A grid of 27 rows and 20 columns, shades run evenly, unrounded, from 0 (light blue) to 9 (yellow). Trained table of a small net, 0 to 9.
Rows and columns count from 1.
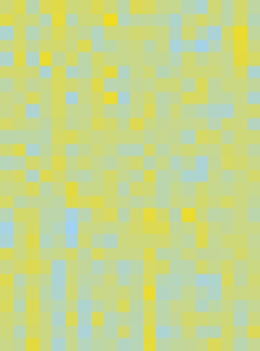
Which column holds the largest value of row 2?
9
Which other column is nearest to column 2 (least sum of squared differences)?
19
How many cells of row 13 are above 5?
6
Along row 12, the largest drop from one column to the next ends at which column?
3
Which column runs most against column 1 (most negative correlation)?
13
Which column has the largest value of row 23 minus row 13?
12
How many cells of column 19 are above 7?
3
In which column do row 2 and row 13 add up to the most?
5
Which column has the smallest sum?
14
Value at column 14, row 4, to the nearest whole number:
1
